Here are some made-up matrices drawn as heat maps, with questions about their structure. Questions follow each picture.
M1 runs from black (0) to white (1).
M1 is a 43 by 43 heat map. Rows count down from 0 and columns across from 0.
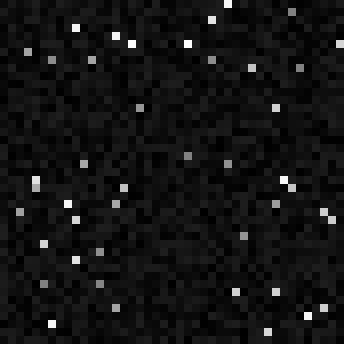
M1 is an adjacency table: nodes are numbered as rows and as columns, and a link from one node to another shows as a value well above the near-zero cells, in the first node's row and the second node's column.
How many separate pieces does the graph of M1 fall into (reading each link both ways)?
5
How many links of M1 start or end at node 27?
2
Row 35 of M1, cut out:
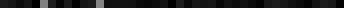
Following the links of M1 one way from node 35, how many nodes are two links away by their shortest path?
3
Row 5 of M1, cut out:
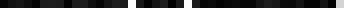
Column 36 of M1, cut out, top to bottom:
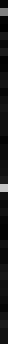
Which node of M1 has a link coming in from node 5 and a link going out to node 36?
node 23
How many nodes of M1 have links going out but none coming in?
11
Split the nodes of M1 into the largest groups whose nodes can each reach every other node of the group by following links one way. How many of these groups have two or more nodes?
2
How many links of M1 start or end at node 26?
4
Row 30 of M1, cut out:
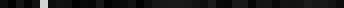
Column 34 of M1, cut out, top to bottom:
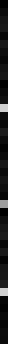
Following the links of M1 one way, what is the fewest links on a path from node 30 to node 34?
4
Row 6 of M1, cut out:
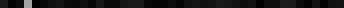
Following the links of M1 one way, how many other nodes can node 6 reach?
2
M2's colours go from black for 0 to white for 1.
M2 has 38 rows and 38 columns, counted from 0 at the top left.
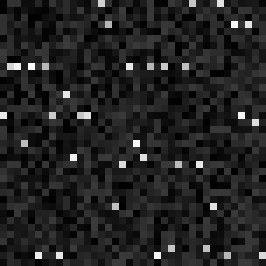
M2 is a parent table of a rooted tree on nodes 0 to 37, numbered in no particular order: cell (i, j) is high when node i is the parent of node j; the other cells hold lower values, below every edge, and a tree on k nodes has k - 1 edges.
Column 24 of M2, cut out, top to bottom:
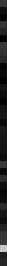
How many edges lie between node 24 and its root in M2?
9
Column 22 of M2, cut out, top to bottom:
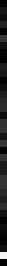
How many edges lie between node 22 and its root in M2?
5
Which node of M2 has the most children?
9
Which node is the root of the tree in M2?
13
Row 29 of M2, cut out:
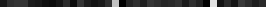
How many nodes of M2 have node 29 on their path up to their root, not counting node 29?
10
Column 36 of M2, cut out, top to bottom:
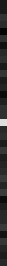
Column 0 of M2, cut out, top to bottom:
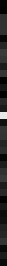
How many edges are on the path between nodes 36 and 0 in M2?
7
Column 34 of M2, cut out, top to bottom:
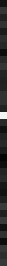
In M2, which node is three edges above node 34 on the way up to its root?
35
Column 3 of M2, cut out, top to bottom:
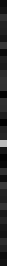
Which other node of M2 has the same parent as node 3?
19
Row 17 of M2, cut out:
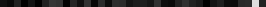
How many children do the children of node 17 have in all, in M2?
5
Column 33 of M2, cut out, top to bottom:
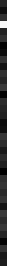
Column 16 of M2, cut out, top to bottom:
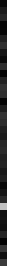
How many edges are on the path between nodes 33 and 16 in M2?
4
